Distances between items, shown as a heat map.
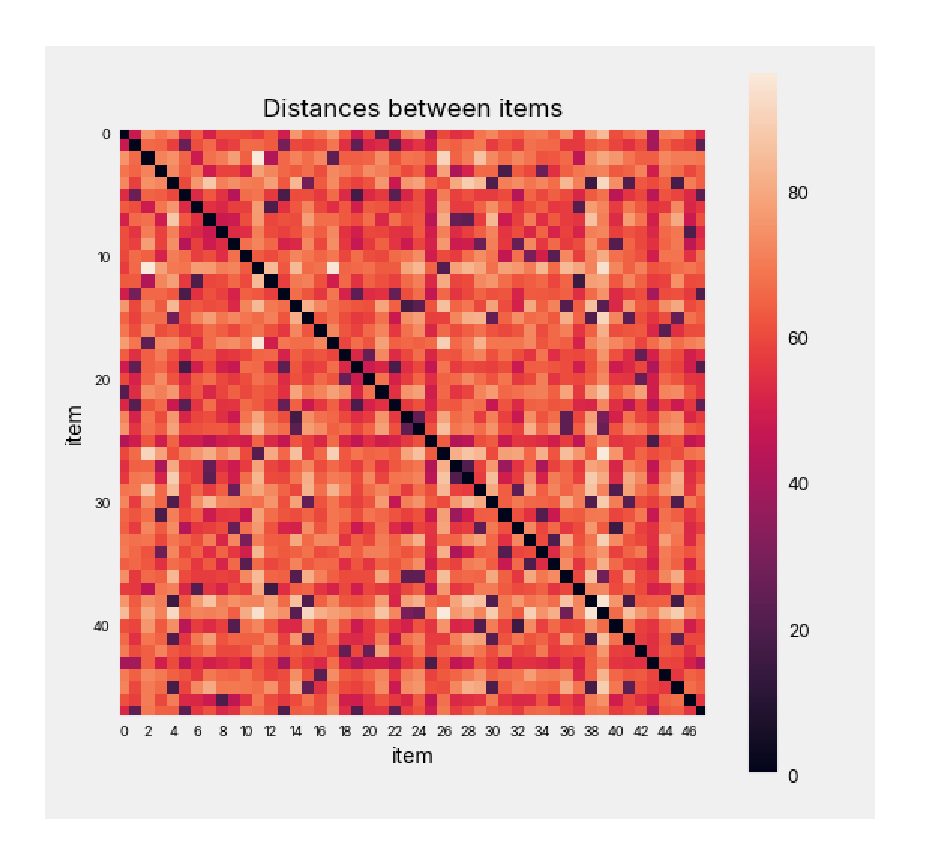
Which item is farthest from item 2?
11
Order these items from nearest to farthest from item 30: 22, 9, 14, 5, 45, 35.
45, 22, 5, 35, 9, 14
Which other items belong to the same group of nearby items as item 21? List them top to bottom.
0
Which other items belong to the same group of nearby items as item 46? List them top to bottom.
8
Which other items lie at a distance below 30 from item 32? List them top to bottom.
9, 29, 40
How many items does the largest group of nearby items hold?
6
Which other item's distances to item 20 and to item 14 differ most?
39
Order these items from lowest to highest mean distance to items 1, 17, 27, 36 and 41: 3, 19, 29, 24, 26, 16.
19, 24, 3, 16, 29, 26
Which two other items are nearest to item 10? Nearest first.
35, 33
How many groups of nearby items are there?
15
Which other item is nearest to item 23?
14
